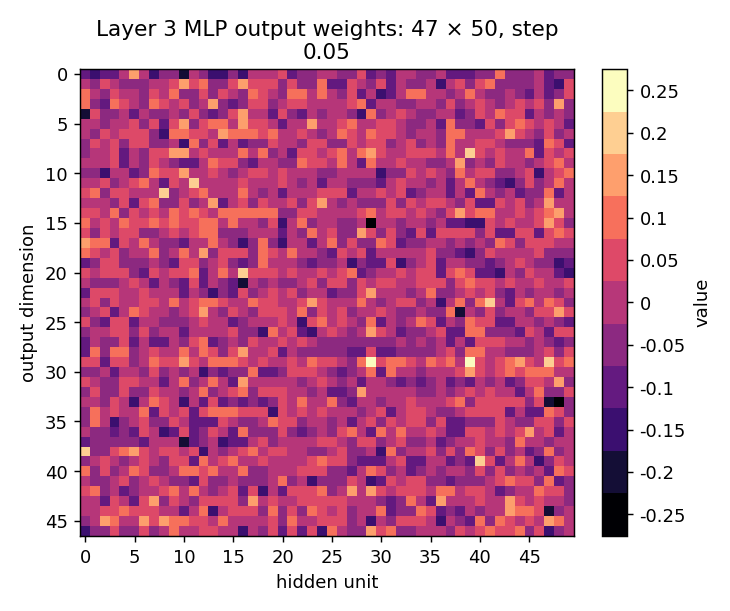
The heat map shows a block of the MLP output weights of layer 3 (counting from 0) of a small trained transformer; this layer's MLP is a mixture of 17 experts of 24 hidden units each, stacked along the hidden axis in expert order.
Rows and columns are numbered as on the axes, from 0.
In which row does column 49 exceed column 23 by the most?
26
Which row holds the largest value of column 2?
45
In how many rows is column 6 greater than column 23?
16
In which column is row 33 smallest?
48
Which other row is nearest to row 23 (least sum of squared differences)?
14
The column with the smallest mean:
36
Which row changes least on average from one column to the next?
37
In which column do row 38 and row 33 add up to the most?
0
